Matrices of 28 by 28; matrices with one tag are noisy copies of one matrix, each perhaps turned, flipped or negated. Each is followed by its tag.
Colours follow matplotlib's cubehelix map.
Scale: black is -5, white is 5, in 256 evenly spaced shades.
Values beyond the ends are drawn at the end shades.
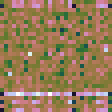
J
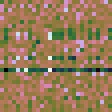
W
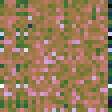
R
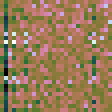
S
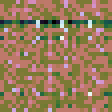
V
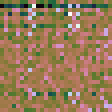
S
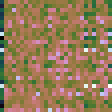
R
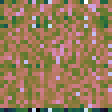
R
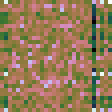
J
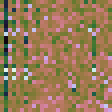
S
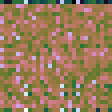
R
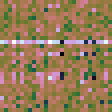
W
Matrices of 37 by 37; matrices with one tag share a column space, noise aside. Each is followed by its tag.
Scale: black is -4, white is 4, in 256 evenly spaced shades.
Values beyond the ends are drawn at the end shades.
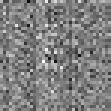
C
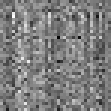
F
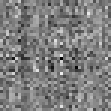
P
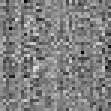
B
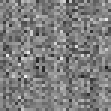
B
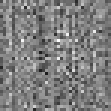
P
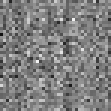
B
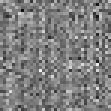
F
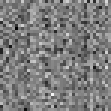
C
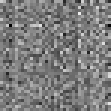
C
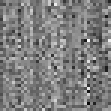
P
